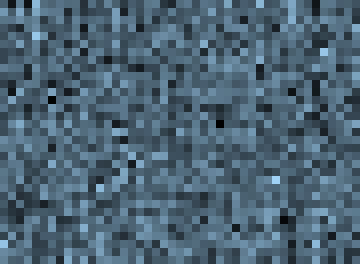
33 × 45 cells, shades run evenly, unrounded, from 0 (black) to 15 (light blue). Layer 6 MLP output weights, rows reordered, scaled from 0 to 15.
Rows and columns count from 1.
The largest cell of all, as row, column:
23, 35
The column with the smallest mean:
4
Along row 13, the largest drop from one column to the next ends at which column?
7
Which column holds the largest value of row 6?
26
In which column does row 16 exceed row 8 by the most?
14
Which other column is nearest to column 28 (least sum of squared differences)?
24
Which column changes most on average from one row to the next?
41
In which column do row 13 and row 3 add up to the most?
37
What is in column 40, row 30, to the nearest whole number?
8
